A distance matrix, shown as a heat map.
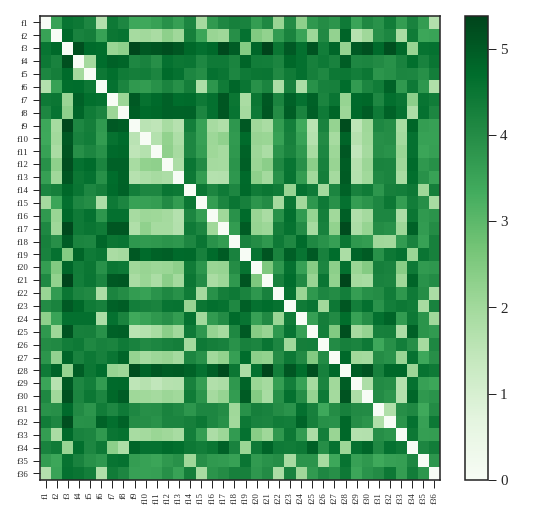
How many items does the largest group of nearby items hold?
15
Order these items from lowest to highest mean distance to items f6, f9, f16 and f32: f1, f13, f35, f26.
f13, f1, f35, f26
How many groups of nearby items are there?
6
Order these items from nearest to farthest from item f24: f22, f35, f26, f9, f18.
f22, f9, f35, f26, f18
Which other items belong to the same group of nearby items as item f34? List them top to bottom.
f3, f7, f8, f19, f28
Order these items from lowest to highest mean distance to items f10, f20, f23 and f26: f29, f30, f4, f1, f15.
f29, f30, f1, f15, f4
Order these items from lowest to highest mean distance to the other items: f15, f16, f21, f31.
f16, f21, f15, f31
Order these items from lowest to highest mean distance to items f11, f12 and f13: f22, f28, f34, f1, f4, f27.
f27, f1, f22, f4, f34, f28
